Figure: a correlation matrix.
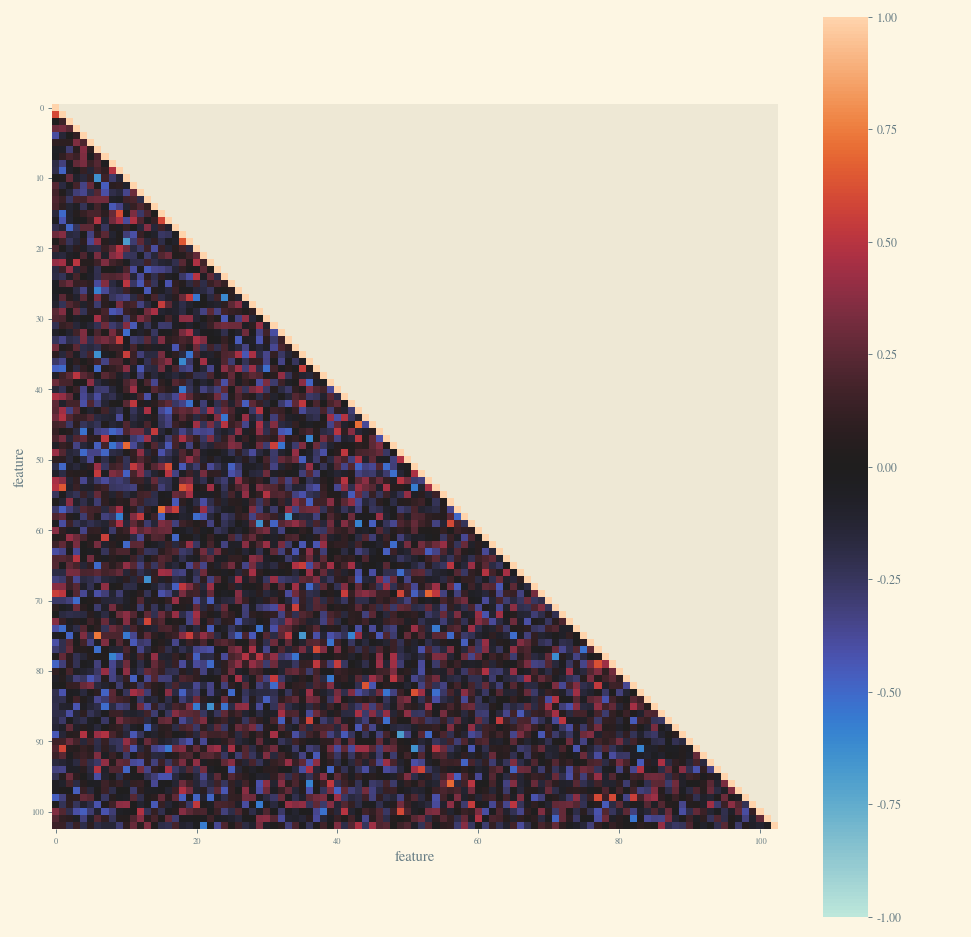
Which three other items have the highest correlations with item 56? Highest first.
96, 59, 65
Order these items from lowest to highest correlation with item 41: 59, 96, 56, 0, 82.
82, 96, 56, 59, 0
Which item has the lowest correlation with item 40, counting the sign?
18
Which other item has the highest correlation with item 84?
71
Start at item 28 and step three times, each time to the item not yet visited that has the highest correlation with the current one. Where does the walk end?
17
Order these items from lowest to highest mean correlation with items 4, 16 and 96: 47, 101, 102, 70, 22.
102, 22, 101, 47, 70
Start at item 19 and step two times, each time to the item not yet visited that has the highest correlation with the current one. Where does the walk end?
54
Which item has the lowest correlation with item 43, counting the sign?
59
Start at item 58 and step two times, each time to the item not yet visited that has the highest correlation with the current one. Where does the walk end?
100
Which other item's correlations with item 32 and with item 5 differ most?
19
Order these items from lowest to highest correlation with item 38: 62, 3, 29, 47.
29, 47, 62, 3
